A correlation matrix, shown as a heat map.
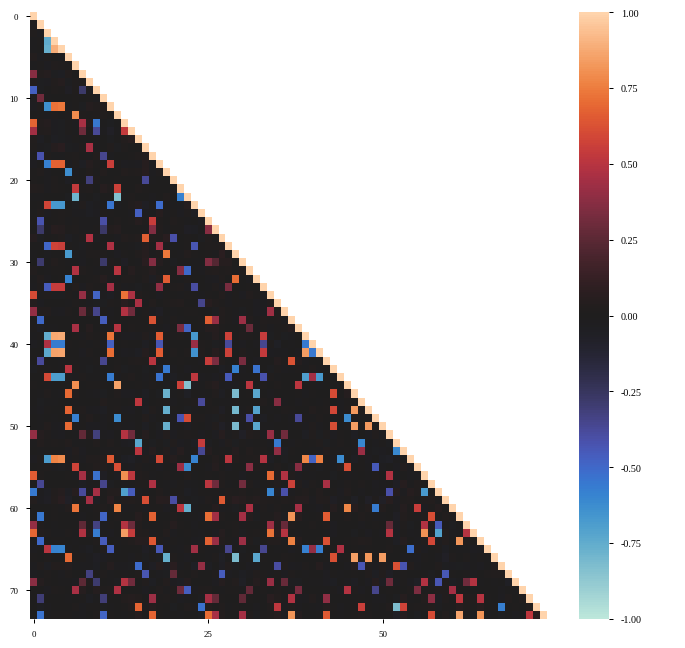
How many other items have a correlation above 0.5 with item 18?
6
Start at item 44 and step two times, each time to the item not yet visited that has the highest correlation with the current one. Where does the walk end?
23
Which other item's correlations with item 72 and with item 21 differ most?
52
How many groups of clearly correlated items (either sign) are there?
7
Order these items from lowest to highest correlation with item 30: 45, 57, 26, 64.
45, 26, 57, 64
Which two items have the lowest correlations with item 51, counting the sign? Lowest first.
58, 9
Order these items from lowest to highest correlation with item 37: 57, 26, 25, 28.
28, 26, 57, 25
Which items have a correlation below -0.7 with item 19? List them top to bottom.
46, 48, 50, 66
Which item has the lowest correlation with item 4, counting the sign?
2
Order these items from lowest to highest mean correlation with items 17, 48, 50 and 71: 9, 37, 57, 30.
9, 30, 57, 37
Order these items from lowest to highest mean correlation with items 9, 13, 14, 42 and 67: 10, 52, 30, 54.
10, 54, 30, 52
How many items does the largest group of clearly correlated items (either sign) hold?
14
